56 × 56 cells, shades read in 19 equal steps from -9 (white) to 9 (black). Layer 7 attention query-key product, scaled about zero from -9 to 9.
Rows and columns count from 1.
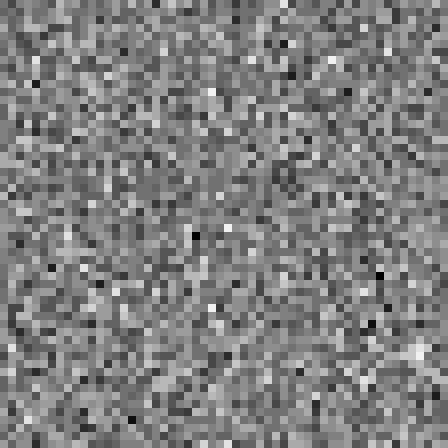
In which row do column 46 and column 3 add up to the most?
42
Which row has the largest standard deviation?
47
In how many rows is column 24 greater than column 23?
23
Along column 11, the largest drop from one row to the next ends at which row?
34
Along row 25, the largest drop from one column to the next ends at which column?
43
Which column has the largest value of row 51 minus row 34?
40
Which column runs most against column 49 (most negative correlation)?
16
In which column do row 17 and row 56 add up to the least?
29
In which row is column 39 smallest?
21
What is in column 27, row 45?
4
